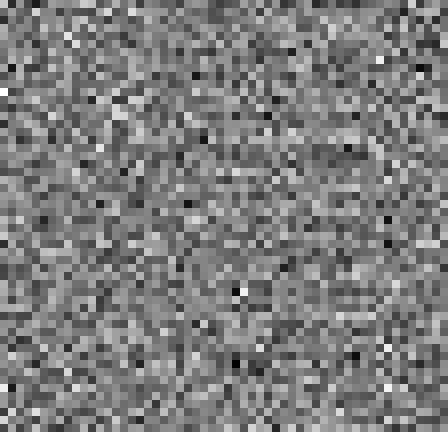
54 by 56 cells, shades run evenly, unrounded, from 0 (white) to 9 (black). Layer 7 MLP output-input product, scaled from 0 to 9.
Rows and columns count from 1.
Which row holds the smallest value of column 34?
17
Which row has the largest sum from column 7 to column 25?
26
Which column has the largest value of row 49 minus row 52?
2
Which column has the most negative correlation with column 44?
48
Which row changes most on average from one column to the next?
46
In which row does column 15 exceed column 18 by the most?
13
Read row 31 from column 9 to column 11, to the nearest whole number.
2 5 6
